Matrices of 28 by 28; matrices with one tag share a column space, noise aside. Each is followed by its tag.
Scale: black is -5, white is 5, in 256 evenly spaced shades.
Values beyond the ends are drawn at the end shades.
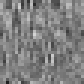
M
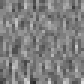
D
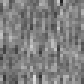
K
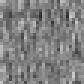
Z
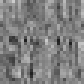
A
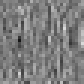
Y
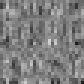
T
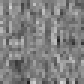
T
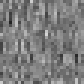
M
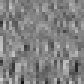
D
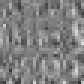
T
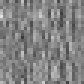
Z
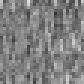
K
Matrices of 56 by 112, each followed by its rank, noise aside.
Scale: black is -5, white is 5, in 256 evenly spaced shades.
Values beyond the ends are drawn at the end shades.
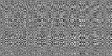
three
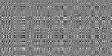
two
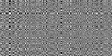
two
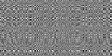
two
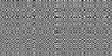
two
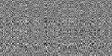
five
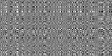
three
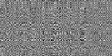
five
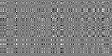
two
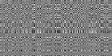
two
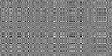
two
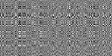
three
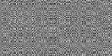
four
